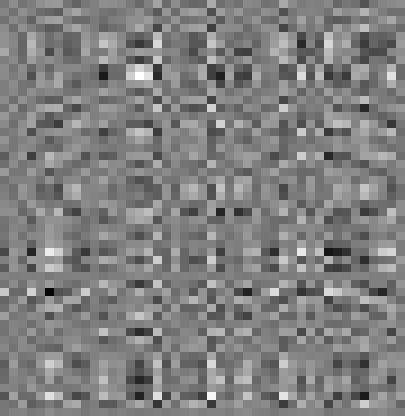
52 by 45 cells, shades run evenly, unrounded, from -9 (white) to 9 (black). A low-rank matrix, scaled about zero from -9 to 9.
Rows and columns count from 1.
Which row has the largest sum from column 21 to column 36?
37
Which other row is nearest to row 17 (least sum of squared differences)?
28
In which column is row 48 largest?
16
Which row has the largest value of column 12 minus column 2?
10
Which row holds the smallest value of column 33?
50
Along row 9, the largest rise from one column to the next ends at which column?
18
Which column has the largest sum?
41
